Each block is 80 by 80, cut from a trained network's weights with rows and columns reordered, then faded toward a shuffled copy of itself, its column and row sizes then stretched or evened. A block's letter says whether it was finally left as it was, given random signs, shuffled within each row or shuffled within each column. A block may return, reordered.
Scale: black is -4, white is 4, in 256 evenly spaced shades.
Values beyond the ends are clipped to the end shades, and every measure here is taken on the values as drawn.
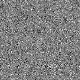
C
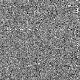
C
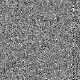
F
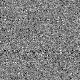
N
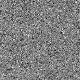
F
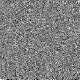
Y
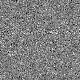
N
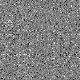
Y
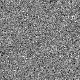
N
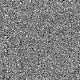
F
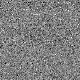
N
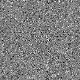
C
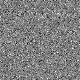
N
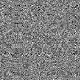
Y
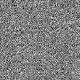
Y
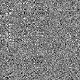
Y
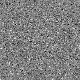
N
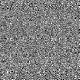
Y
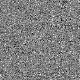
C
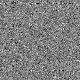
N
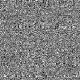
Y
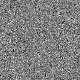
F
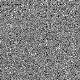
C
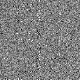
C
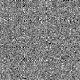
Y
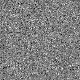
N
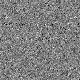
N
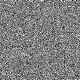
N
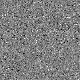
N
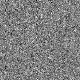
F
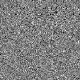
Y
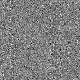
F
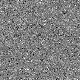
N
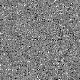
Y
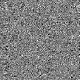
Y
